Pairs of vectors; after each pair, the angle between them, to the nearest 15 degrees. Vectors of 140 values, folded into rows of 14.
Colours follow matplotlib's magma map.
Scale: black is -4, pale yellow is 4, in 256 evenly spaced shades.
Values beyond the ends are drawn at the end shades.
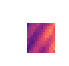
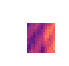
15 degrees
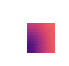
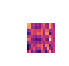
75 degrees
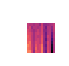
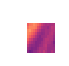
90 degrees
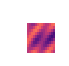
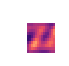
120 degrees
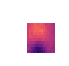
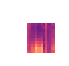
150 degrees
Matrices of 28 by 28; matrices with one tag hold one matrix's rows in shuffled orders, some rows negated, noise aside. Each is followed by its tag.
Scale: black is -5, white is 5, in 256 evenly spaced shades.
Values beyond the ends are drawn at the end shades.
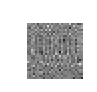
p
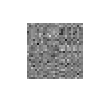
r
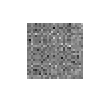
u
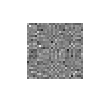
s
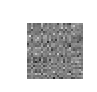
u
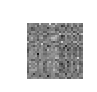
r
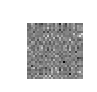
p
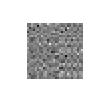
r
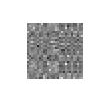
r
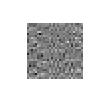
s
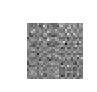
r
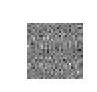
p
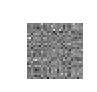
u
